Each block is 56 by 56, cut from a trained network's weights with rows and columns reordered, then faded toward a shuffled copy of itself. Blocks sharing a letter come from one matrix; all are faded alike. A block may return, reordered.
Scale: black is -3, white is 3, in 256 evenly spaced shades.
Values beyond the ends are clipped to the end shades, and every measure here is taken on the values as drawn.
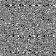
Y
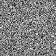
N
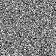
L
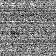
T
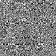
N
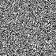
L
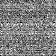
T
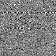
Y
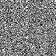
Y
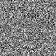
N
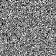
L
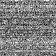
T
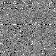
Y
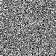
L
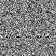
N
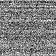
T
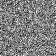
L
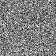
L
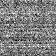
T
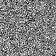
L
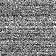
T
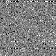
Y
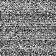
T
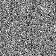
L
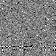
Y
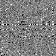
Y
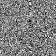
Y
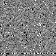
Y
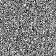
L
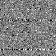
Y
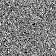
L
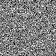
L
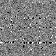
Y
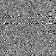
Y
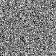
Y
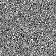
L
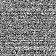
T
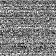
T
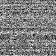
T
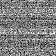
T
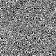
N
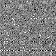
Y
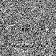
N
